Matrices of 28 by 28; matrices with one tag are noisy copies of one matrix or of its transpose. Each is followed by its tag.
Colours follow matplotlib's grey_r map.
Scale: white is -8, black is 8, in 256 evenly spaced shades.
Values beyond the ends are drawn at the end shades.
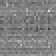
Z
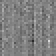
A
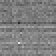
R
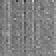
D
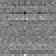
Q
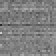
D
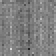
Z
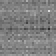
Z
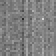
R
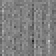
A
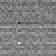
R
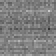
Z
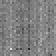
Z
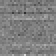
Q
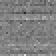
Q
